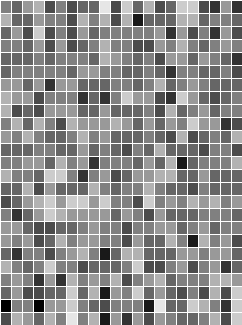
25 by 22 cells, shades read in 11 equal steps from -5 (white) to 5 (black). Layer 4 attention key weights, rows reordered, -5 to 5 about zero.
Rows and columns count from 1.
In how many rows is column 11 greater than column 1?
11
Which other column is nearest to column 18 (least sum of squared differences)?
12
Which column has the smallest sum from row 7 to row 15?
1
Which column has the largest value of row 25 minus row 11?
10
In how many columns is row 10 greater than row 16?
11
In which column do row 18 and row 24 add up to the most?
4
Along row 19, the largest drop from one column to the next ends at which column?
19
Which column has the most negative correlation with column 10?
13
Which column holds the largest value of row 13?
17
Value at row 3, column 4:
-3
